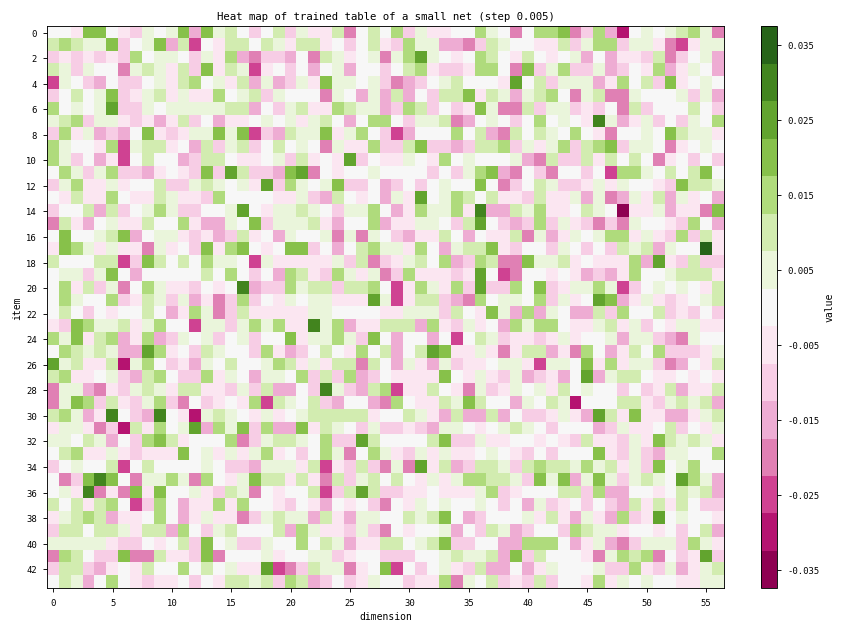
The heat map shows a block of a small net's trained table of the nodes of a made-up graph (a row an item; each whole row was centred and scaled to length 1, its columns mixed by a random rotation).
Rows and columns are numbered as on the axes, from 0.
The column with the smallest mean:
6
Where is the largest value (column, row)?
55, 17
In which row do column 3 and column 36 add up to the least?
30
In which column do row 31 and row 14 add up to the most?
16
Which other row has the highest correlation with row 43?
11
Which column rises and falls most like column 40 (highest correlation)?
51
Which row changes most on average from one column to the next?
20
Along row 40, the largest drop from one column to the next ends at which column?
34
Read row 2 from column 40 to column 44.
0.01 0 -0.005 0 0.005
